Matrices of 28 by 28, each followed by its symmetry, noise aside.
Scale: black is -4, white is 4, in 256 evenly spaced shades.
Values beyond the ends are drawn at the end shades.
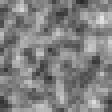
no symmetry.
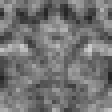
mirrored left to right.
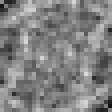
same after a half turn.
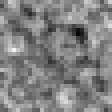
symmetric across the other diagonal.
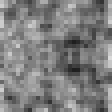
mirrored top to bottom.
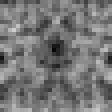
mirrored left to right.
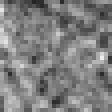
antisymmetric.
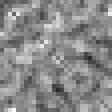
symmetric.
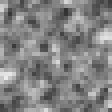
same after a half turn.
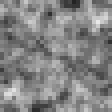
same after a half turn.
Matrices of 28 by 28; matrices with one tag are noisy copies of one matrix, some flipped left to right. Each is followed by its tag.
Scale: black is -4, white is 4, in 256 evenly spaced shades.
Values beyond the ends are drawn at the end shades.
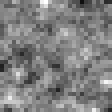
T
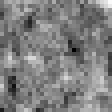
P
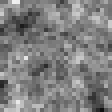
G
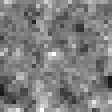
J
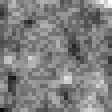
P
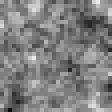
G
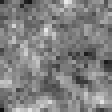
T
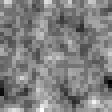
J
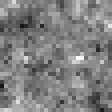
G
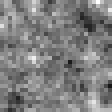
G
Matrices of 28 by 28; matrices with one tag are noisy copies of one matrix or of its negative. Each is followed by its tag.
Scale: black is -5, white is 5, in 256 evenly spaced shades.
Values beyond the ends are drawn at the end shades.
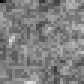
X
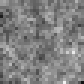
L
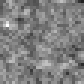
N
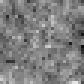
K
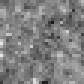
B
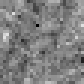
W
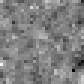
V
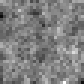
L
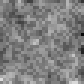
K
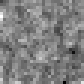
L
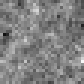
W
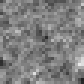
V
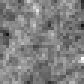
W
